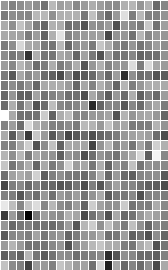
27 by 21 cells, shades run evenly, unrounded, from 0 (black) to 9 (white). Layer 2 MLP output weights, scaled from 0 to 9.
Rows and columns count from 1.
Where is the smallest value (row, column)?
22, 4
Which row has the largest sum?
21
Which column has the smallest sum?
14
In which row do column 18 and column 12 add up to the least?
11
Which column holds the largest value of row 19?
15
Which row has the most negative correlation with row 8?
9
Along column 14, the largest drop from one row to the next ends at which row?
26
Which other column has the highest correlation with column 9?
6
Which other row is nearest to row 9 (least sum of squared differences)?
1
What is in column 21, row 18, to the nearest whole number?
3
